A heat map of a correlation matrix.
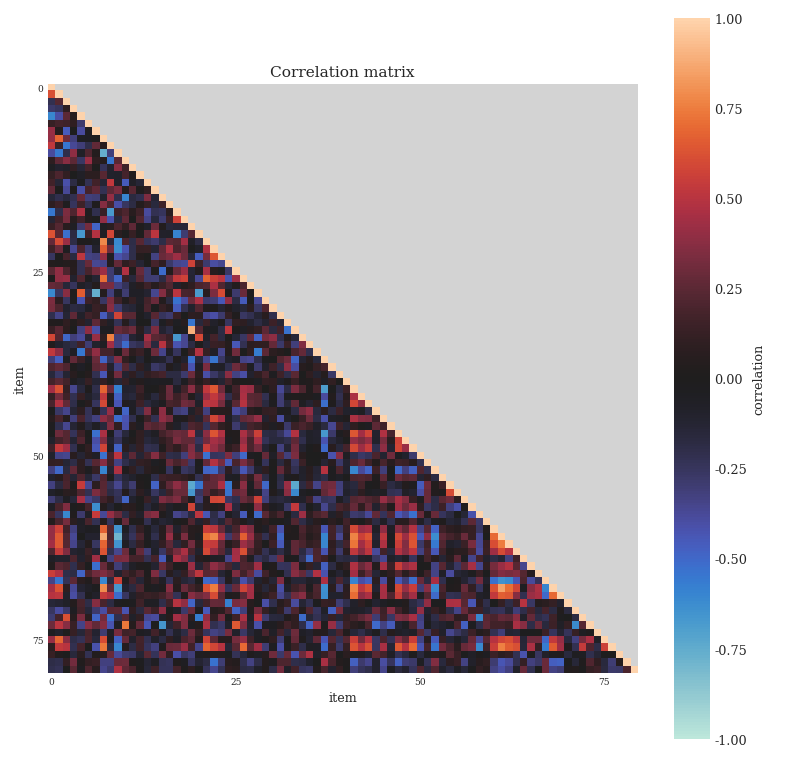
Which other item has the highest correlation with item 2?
72
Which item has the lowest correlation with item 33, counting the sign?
54
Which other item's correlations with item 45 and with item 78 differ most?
22
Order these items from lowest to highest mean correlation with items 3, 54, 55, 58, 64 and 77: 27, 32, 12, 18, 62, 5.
62, 5, 27, 12, 18, 32
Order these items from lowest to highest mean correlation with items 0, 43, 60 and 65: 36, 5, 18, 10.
10, 5, 18, 36
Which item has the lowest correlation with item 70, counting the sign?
24
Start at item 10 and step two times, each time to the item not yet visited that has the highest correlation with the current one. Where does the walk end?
25
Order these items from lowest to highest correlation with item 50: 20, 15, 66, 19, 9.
66, 15, 20, 19, 9
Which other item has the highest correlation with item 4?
28
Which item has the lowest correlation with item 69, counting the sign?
37
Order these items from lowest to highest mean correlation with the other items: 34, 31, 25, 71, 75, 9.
9, 31, 71, 34, 25, 75
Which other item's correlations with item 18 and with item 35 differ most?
17
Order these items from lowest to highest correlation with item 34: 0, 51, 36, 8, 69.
51, 36, 69, 0, 8
